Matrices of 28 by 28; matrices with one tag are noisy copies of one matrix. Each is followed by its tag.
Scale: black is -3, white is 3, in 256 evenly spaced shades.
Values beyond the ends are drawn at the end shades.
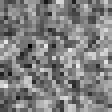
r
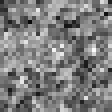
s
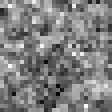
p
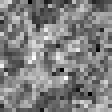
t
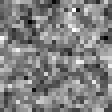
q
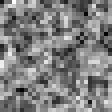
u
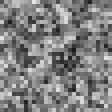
u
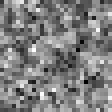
u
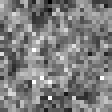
t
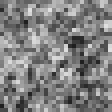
s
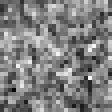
s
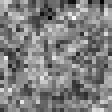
t
